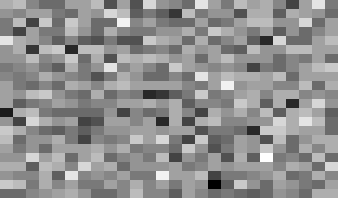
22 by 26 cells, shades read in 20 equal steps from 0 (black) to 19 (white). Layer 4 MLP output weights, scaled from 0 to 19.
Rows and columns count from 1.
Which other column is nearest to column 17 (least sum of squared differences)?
18
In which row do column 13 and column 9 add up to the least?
11
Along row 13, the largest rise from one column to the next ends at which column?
2
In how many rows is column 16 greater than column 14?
13
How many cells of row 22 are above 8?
16
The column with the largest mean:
25
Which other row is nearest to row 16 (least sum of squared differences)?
12
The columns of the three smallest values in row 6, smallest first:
6, 3, 19
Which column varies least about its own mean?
4
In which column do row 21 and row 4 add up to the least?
17
